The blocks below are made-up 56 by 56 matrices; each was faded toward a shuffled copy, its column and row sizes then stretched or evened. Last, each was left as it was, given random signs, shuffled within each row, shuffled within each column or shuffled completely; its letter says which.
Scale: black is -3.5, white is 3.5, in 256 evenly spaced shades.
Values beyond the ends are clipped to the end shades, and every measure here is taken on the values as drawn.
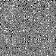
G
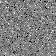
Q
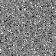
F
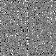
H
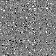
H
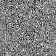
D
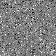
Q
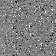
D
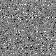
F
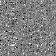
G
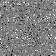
F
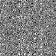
G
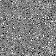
H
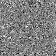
F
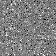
D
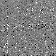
H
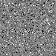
F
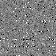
H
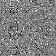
G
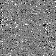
H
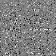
H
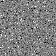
F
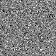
F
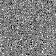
D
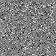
F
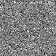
F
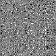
G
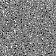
D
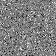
Q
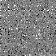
G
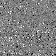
F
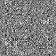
G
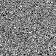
F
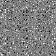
G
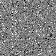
D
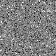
Q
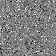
F
